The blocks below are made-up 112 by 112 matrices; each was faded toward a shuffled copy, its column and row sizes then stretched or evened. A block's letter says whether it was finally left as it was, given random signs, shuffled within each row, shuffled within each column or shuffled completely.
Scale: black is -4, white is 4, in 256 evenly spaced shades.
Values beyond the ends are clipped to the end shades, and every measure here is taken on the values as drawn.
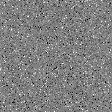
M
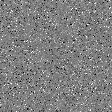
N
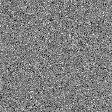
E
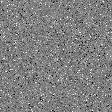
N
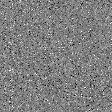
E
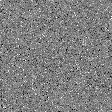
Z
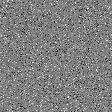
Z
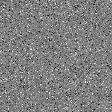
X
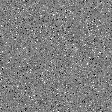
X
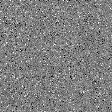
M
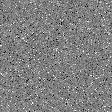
Z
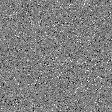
N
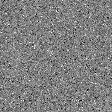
N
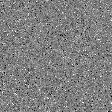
X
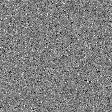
N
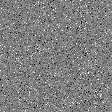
X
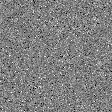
Z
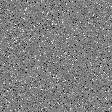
Z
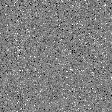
E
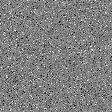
X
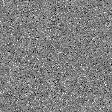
E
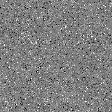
M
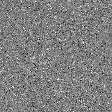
X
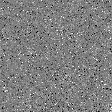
E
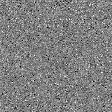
M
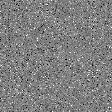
M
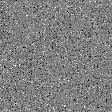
Z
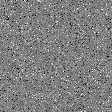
Z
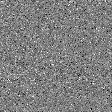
N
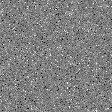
X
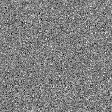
M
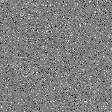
M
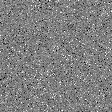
Z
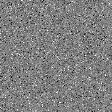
M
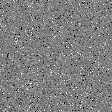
E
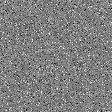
N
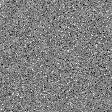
Z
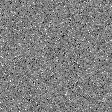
Z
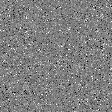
M
